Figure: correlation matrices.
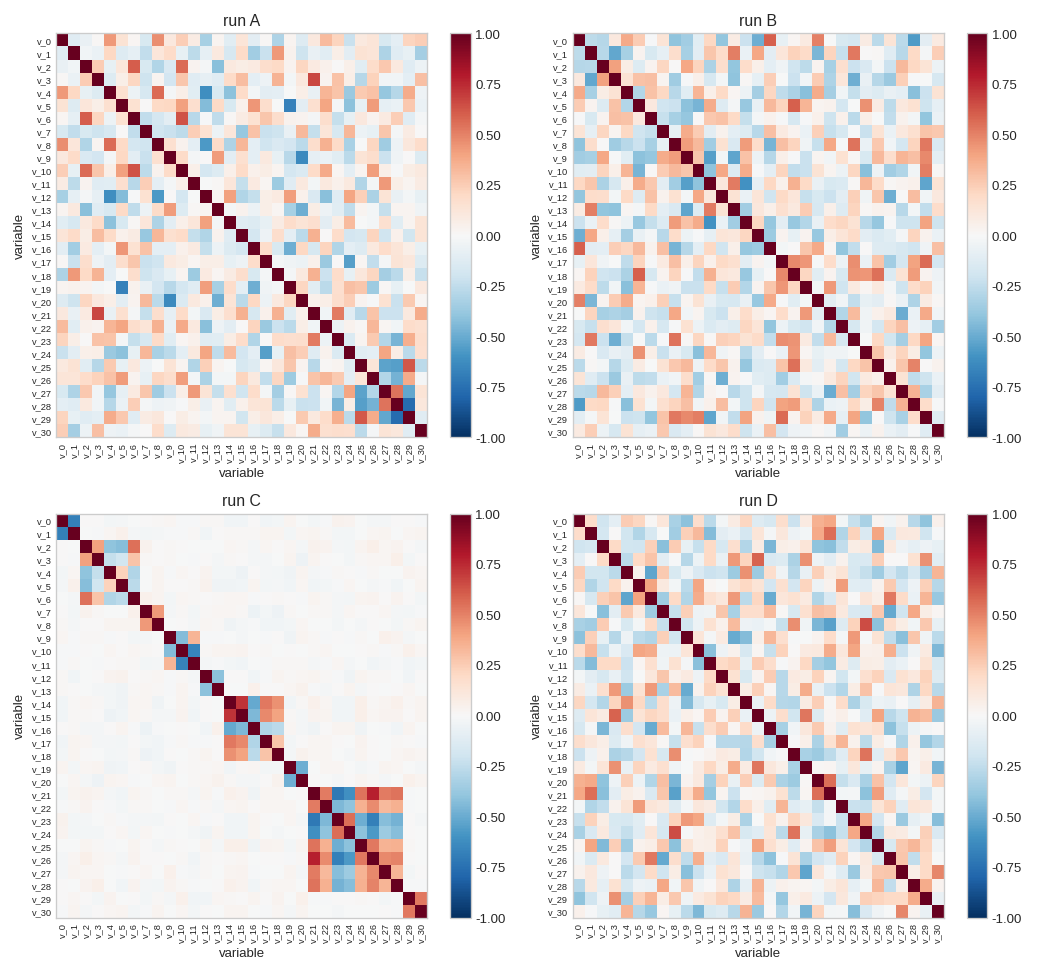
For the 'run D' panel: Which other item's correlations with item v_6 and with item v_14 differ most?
v_4
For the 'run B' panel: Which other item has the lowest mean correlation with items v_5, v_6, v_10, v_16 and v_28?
v_26
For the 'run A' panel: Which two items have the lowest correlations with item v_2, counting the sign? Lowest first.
v_13, v_8
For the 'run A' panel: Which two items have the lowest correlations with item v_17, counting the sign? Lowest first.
v_24, v_22
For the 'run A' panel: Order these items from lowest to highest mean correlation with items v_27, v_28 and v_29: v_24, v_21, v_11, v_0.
v_21, v_0, v_24, v_11
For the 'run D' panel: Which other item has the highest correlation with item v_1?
v_21
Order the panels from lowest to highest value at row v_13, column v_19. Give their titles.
run A, run C, run B, run D
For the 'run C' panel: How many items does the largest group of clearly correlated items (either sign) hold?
8
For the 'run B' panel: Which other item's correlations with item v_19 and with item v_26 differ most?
v_17
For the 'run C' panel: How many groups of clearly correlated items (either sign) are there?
9
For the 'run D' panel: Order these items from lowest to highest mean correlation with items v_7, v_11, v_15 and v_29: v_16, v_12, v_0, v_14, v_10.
v_0, v_10, v_14, v_16, v_12
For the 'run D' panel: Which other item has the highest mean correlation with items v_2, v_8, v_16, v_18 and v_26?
v_24
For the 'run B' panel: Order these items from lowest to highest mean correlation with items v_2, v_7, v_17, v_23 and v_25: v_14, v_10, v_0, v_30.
v_0, v_14, v_30, v_10
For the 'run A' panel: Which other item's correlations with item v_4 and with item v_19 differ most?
v_12
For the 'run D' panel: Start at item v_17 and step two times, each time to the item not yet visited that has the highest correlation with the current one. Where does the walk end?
v_5
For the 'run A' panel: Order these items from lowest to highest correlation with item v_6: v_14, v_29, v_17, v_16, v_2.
v_29, v_14, v_16, v_17, v_2
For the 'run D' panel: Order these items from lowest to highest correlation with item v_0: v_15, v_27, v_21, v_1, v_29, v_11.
v_29, v_11, v_15, v_27, v_1, v_21
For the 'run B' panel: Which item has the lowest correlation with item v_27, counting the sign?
v_21
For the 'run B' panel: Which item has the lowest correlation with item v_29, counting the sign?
v_11
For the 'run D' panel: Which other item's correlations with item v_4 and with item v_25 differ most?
v_15
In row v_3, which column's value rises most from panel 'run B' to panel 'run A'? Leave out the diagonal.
v_21
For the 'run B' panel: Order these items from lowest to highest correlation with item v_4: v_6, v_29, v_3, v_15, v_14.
v_15, v_29, v_14, v_3, v_6
